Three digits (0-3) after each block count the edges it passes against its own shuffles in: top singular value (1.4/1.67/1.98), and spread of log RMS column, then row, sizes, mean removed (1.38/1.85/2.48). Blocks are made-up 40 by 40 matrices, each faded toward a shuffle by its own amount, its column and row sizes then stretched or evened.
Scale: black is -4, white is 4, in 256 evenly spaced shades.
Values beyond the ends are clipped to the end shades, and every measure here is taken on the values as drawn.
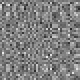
3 1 1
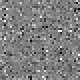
0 1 1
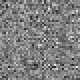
2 1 1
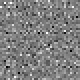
2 0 1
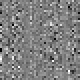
2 3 0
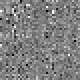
1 2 0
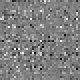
1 1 2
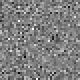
1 0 1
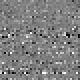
0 0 3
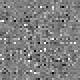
0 1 2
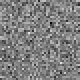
2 0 0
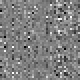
0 3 1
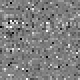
1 1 1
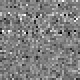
0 0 2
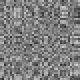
3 1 2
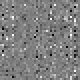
1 2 1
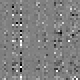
2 3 1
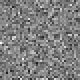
2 0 0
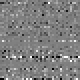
1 0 3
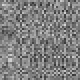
3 1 1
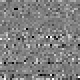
1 0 3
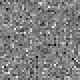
0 0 0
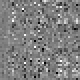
2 3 0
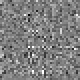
2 2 2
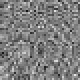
2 0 0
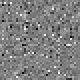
1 0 1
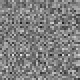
3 1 2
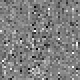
0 2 0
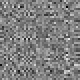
3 1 2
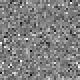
0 1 0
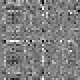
3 2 2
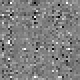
0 2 1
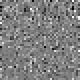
2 2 1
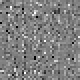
1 2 0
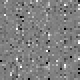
1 2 0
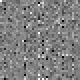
0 2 1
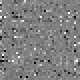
1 1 1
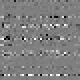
3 1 3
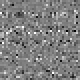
1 0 2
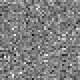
1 0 0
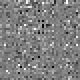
0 2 2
